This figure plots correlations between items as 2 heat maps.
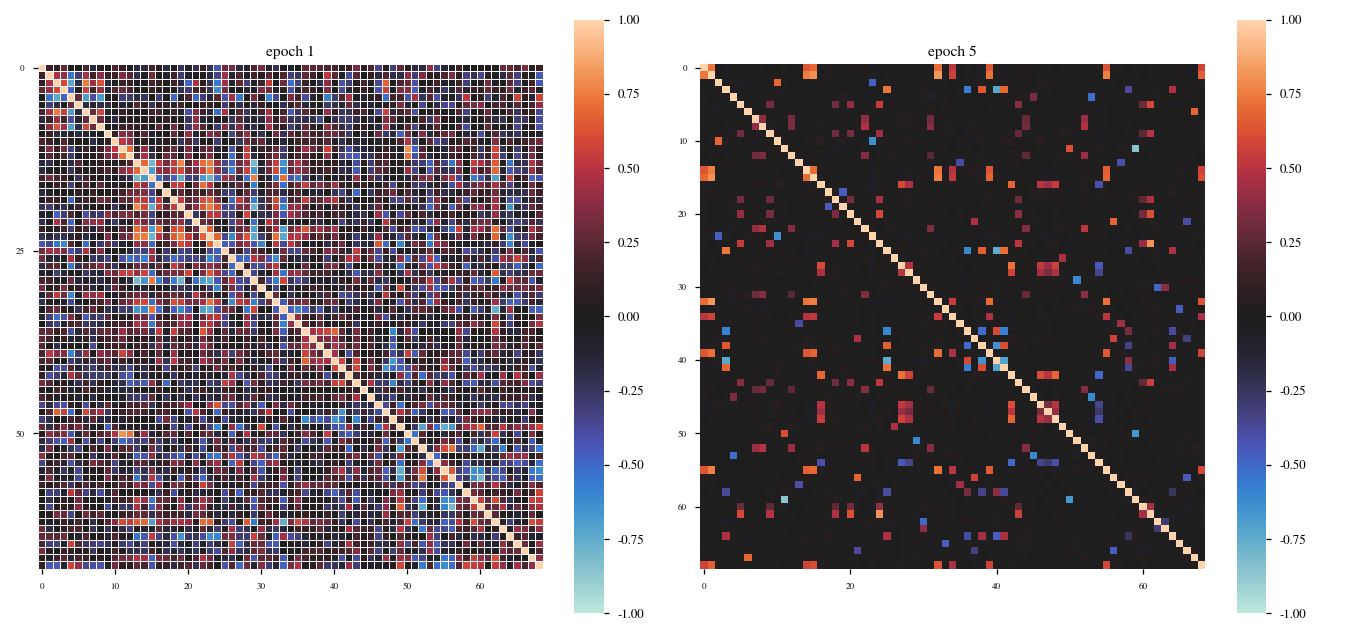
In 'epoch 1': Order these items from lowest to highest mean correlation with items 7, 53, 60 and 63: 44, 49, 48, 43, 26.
48, 43, 44, 26, 49
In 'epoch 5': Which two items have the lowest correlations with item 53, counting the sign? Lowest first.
45, 4
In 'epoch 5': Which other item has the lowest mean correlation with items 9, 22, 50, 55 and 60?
59
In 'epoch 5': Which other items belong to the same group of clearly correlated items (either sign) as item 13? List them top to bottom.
35, 57
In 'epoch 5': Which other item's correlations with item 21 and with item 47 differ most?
56
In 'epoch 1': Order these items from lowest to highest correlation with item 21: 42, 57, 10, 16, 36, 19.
10, 42, 36, 57, 16, 19
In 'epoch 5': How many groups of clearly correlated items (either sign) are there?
16
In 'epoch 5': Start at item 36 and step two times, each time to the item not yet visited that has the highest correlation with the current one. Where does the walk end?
58
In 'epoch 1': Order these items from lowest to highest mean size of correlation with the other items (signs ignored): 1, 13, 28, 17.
17, 1, 28, 13
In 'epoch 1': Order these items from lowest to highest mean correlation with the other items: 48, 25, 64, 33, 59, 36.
33, 48, 64, 25, 59, 36
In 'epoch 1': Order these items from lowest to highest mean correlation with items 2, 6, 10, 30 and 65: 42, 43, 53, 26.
42, 43, 26, 53
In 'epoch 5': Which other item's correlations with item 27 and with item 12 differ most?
42
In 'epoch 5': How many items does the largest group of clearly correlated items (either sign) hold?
9
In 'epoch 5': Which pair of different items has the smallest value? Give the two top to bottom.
11, 59
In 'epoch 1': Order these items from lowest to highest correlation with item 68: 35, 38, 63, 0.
0, 38, 63, 35
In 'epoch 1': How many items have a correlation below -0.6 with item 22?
3
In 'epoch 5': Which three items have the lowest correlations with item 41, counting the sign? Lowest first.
40, 36, 58
